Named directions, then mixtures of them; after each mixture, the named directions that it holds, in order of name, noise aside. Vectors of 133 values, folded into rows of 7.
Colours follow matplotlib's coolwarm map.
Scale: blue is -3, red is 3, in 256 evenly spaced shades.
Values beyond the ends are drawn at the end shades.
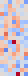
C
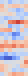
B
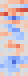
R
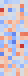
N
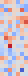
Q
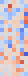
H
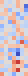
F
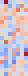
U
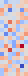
N.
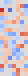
F, N.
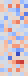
B, F, H.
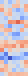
B.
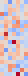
C.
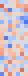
Q.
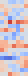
B.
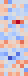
B, F, U.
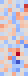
F.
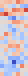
R.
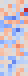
H, N, R.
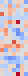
B, C, R.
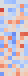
N.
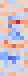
B, R, U.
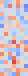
C, F, U.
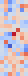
Q, R, U.
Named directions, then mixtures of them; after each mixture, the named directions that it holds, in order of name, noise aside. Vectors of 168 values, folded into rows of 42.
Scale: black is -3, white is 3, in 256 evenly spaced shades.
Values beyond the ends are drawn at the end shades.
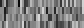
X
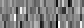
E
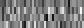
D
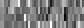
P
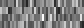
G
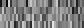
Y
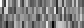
G, X, Y.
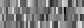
E, P.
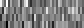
X, Y.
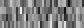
E, G, P.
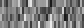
G, P, Y.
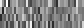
Y.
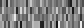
E, Y.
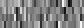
E, P.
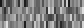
D, X.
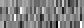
E, G.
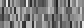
D, Y.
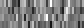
D, P.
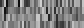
X.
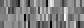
P.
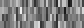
E, G, P.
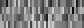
D, P, Y.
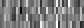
E, X.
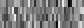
D, E, P.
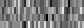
D, P.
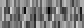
D, P, X.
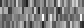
G.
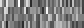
X.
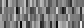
D, E, Y.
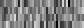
D, E, X.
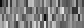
D, Y.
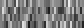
D, G.
